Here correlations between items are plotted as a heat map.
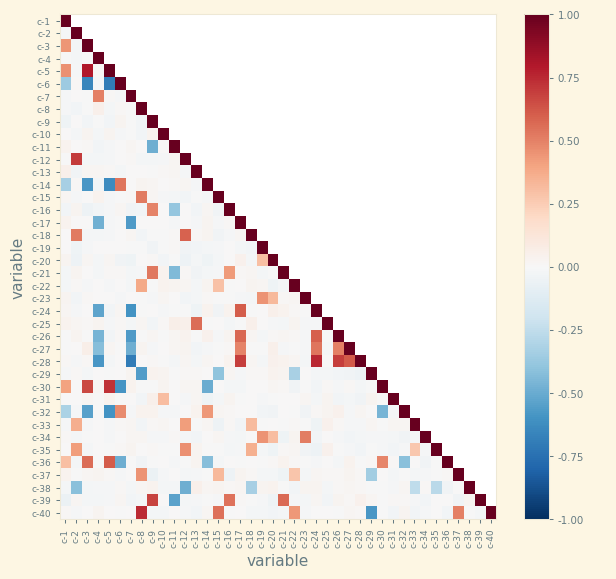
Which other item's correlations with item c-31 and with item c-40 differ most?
c-8
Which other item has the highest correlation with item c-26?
c-28
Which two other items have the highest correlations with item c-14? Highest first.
c-6, c-32
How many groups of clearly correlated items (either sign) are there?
8
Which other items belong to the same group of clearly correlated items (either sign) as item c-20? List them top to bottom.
c-19, c-23, c-34
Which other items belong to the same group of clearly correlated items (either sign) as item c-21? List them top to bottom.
c-9, c-11, c-16, c-39
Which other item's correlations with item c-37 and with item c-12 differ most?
c-2
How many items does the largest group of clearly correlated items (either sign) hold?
8
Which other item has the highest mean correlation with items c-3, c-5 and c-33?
c-30
